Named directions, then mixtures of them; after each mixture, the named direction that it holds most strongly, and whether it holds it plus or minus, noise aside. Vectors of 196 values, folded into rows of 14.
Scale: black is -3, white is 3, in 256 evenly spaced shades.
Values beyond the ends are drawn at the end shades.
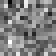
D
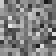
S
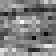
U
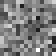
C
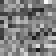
S, minus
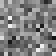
S, plus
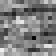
U, plus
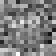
S, plus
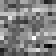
U, minus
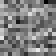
S, plus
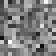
S, minus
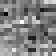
U, plus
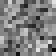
C, plus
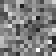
C, plus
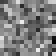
C, plus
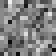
D, minus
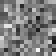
C, plus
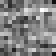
U, minus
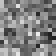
S, plus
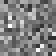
S, plus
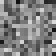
C, minus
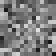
C, minus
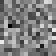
S, minus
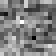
U, plus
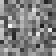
S, plus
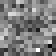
C, plus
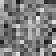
C, minus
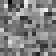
D, plus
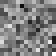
C, plus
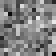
C, minus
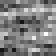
U, minus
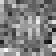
C, minus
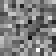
C, plus
